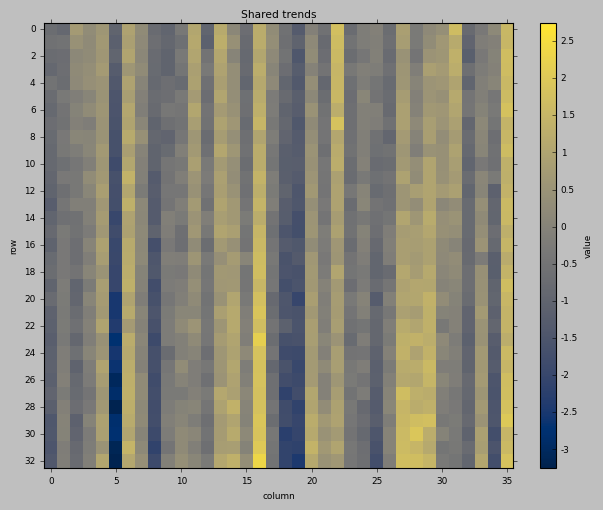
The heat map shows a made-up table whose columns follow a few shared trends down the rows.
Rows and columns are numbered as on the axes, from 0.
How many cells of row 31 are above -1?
29
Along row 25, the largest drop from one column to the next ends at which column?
5
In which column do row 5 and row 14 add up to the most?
35
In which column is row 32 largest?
16
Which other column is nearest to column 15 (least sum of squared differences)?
26
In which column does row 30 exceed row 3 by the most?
28
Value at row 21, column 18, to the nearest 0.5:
-1.5
